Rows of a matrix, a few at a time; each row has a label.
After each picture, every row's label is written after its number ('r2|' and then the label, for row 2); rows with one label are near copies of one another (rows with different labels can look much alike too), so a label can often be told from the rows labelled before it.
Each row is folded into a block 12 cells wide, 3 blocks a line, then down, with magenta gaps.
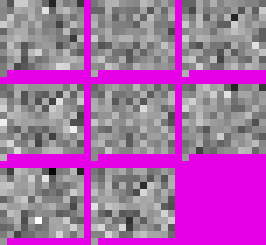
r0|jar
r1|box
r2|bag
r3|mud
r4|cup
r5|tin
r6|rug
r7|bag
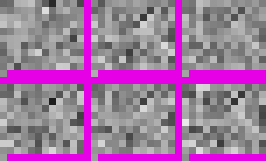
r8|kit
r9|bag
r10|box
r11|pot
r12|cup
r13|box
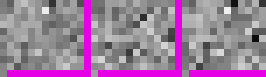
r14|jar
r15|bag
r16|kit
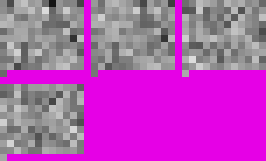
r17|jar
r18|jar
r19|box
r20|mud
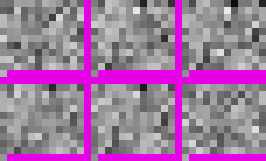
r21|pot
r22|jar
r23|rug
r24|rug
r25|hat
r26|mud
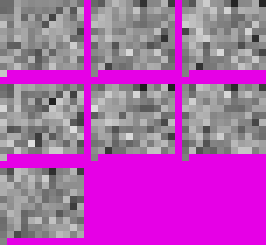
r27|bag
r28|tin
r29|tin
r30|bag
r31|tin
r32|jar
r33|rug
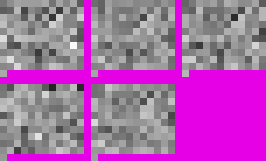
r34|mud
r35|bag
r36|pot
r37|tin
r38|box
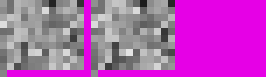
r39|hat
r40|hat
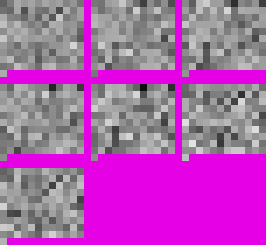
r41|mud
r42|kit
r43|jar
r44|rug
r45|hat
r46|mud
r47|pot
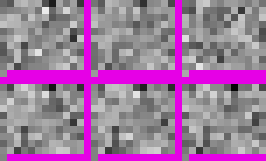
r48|kit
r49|rug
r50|box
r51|jar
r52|jar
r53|rug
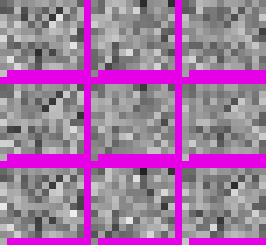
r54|mud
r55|hat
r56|box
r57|pot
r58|kit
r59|bag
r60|mud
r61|rug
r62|bag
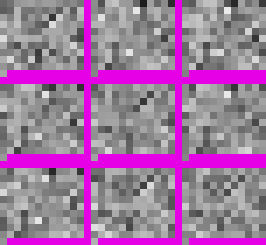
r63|bag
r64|jar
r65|kit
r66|kit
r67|pot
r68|jar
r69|hat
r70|box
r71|box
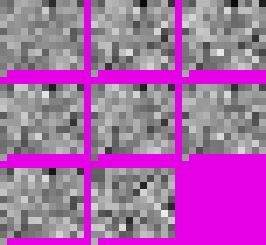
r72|rug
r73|rug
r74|tin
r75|rug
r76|jar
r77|rug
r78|rug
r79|bag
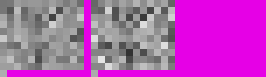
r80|cup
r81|mud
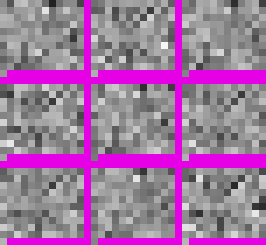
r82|rug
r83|mud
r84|hat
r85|box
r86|jar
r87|mud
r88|pot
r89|jar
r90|pot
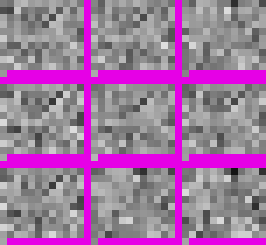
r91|box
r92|bag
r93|rug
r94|pot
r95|bag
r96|cup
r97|pot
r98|kit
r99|hat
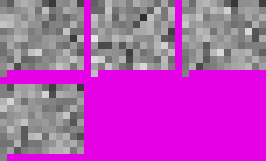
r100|kit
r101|pot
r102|hat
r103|hat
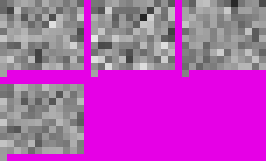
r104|cup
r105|pot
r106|rug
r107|box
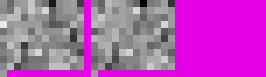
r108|hat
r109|rug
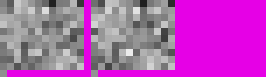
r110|rug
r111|rug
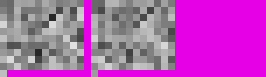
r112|bag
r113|box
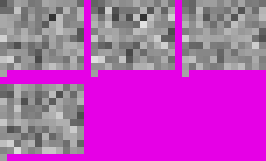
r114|pot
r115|cup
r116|cup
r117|box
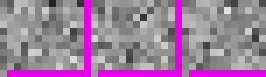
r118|rug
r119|cup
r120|kit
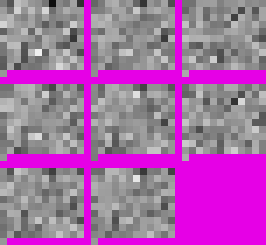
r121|rug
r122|kit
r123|bag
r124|kit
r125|jar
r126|pot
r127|rug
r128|rug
